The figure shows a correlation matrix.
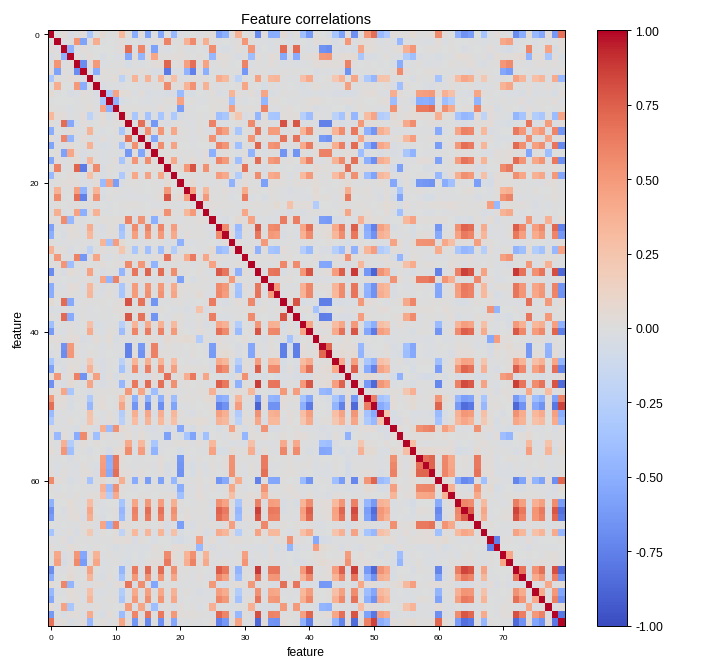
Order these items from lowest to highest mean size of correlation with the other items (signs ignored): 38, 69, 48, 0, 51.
69, 48, 38, 51, 0
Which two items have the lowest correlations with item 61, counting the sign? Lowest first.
20, 9
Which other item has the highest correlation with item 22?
18
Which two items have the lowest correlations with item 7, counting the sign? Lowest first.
5, 54
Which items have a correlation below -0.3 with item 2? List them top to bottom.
3, 16, 42, 43
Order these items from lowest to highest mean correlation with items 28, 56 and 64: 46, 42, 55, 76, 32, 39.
42, 46, 55, 39, 76, 32
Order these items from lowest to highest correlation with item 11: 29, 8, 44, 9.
44, 9, 8, 29
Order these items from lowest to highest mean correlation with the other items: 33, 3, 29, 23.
29, 3, 23, 33
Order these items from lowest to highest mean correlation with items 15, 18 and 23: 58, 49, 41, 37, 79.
79, 49, 41, 58, 37
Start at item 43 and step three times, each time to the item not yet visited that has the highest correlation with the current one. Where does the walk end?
3
